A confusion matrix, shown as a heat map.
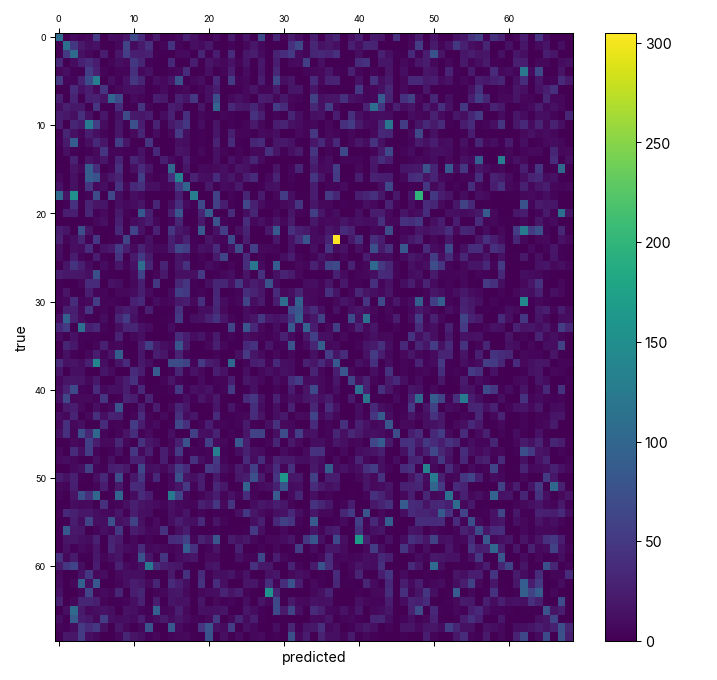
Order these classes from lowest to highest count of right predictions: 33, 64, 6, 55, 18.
64, 6, 55, 33, 18
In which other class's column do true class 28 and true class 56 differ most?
1
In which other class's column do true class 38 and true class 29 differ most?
13
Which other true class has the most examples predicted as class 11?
26
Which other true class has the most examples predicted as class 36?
49
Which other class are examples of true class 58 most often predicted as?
17
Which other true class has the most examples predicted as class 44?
10
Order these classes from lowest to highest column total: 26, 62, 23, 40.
23, 40, 26, 62
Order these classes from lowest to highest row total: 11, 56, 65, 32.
11, 56, 65, 32
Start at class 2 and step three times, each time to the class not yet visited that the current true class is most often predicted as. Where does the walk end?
62
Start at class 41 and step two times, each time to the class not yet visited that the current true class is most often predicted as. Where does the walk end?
51
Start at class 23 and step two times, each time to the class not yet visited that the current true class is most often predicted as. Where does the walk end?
5
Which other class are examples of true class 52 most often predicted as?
15
